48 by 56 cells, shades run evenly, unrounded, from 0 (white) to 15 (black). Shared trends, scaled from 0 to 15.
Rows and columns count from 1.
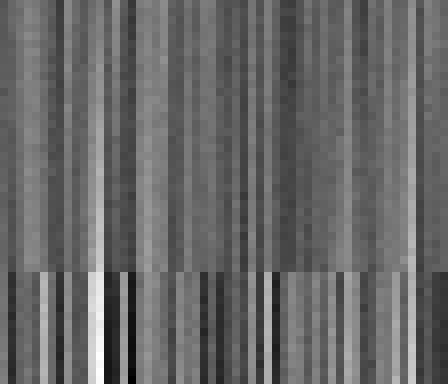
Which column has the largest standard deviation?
13
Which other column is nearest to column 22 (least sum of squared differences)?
29
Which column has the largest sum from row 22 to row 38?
17
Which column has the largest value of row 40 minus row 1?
15
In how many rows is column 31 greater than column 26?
34
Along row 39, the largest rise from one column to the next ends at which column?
14
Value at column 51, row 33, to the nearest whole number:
7
